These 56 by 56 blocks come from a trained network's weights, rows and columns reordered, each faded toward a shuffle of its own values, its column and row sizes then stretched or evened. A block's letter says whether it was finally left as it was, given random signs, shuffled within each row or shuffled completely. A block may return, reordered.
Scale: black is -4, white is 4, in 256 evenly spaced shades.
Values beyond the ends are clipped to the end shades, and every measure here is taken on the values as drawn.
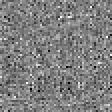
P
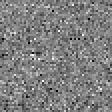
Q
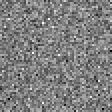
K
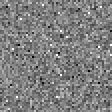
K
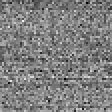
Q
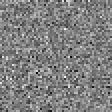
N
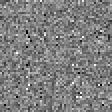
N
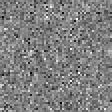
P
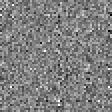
N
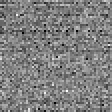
P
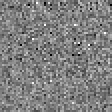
P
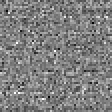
Q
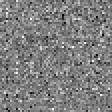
N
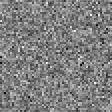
K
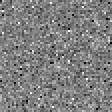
K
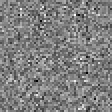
P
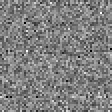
Q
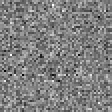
P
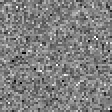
K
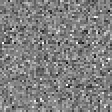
Q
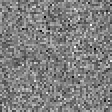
K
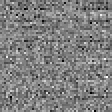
P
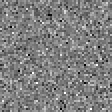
K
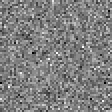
K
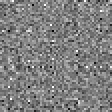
P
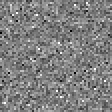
K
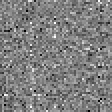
P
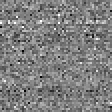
P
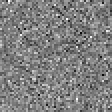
K
